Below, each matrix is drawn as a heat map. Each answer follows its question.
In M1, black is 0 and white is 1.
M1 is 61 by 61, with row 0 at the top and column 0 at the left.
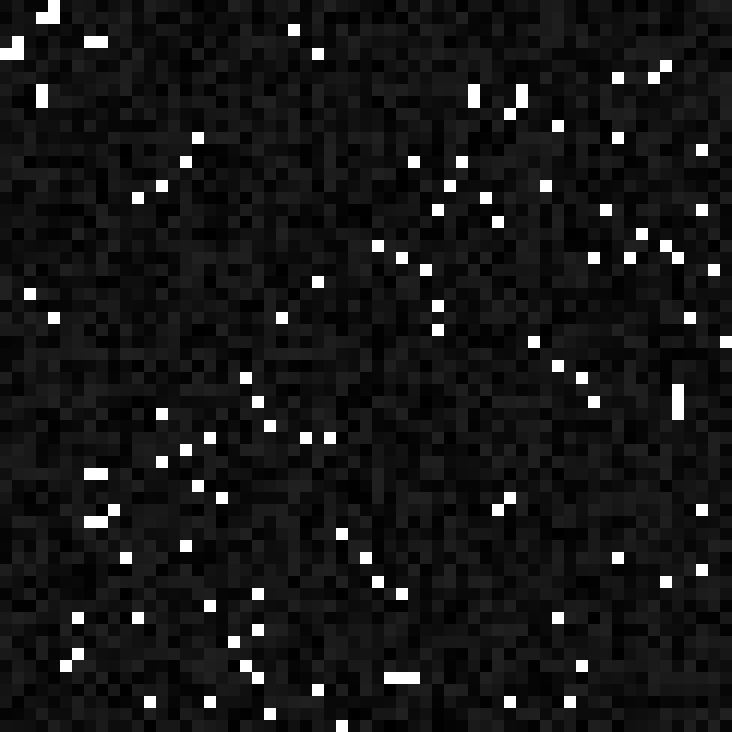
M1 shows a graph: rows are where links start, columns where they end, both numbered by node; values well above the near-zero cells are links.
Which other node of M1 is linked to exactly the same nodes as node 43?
node 39
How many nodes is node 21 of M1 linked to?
4
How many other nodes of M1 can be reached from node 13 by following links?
11
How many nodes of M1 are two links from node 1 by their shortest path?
4
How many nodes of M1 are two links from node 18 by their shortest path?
1
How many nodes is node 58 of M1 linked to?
4
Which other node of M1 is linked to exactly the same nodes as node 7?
node 8
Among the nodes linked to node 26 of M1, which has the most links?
node 4
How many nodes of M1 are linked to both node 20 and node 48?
2
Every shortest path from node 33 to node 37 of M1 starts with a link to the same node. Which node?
node 56
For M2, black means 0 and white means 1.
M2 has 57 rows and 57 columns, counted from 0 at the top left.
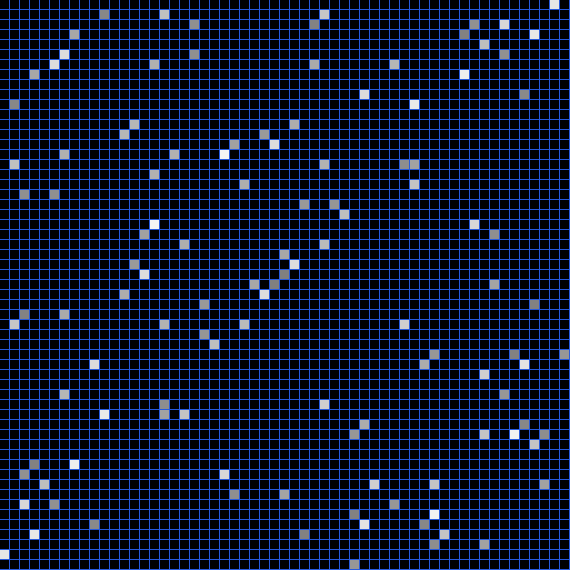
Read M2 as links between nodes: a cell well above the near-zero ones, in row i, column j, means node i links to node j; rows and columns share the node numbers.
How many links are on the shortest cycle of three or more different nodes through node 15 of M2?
6
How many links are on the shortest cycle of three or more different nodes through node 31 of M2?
5
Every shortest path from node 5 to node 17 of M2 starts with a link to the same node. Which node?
node 6
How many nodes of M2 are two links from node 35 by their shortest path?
2
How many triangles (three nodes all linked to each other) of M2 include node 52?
2
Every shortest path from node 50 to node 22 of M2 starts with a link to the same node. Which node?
node 2
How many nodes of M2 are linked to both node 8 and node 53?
0
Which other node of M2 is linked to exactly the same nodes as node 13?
node 29
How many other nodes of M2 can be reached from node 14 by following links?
5
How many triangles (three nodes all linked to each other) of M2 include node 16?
2
